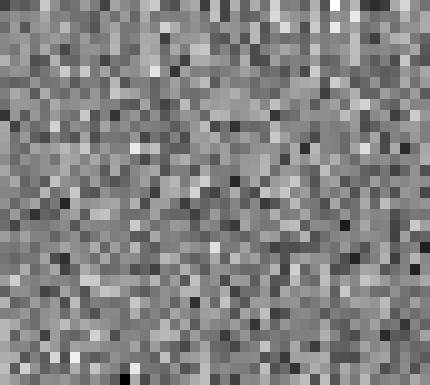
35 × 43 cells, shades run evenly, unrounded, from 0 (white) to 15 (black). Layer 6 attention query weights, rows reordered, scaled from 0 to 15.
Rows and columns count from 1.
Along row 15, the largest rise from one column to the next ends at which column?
29
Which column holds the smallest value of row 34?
14
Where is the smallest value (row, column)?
1, 34
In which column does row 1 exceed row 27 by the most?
11
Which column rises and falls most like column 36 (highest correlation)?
15
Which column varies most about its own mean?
28
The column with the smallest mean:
30
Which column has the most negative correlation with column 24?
21
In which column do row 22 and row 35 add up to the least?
31
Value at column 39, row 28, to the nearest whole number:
4
